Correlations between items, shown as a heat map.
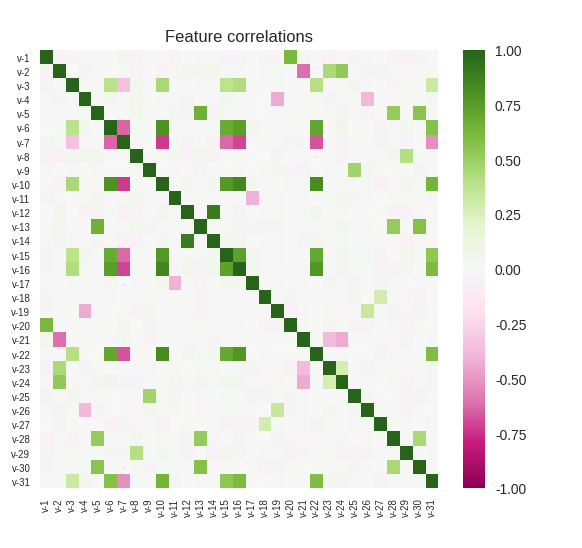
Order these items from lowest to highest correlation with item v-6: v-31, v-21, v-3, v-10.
v-21, v-3, v-31, v-10
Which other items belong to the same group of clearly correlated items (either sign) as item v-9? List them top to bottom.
v-25
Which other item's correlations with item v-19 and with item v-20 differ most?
v-1
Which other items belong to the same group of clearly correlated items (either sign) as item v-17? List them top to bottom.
v-11
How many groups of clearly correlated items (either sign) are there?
10
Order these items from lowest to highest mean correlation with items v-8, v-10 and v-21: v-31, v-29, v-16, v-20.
v-20, v-29, v-31, v-16
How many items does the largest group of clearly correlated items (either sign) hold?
8
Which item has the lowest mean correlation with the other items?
v-7
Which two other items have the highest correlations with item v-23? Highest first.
v-2, v-24
